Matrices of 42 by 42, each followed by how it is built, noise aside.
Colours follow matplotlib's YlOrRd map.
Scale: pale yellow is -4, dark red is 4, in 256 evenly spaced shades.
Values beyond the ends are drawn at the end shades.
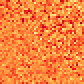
upper triangular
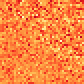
upper triangular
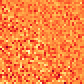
lower triangular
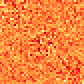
block diagonal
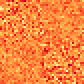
block diagonal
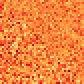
lower triangular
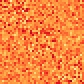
block diagonal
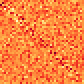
banded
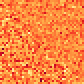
lower triangular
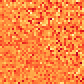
upper triangular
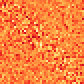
banded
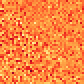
lower triangular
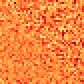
upper triangular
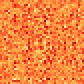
low rank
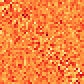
banded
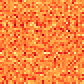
low rank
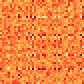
low rank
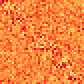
banded
